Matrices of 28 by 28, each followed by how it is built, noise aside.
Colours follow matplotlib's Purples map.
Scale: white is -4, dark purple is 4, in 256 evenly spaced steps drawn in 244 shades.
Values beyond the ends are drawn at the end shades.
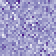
block diagonal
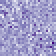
block diagonal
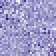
block diagonal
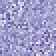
block diagonal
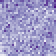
smooth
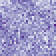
smooth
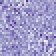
block diagonal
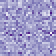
low rank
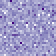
sparse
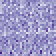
repeating columns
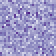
noise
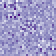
block diagonal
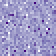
sparse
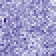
smooth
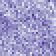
smooth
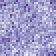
smooth
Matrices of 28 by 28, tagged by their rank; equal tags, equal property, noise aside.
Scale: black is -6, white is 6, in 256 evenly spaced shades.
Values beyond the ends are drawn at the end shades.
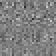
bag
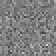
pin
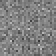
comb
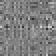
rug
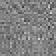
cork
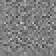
comb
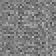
cork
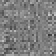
cork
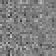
cork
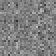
comb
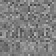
comb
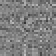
cork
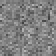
pin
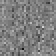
pin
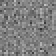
comb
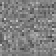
pin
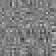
cork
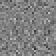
cork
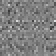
cork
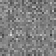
cork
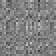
rug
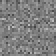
pin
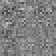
comb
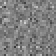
comb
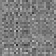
bag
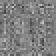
rug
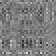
rug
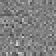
cork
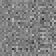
comb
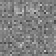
cork
